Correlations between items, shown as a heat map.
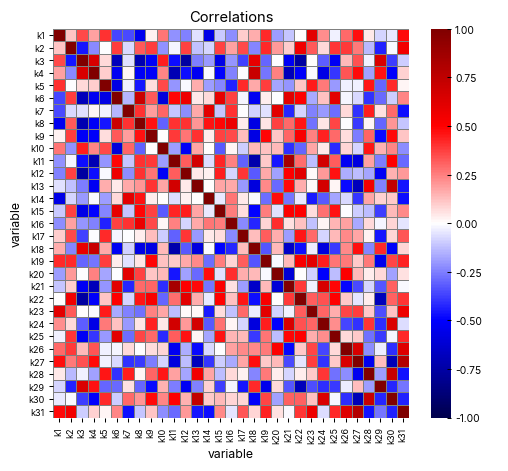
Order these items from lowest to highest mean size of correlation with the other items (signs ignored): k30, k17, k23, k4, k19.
k17, k23, k19, k30, k4
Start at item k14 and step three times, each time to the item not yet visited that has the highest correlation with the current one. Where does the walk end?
k26
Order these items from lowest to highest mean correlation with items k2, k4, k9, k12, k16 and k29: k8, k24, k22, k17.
k24, k17, k22, k8
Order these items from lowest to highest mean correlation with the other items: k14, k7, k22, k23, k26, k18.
k18, k14, k7, k26, k23, k22
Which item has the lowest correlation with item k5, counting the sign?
k6
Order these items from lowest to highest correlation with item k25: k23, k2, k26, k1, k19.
k1, k26, k23, k19, k2
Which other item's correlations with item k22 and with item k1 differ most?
k3
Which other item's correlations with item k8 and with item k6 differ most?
k7
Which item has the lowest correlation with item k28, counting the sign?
k27
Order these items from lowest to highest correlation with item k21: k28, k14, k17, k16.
k14, k17, k28, k16
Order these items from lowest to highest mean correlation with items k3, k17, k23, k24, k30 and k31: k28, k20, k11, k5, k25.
k20, k11, k25, k28, k5
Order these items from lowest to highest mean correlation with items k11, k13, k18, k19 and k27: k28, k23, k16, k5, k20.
k20, k16, k28, k5, k23
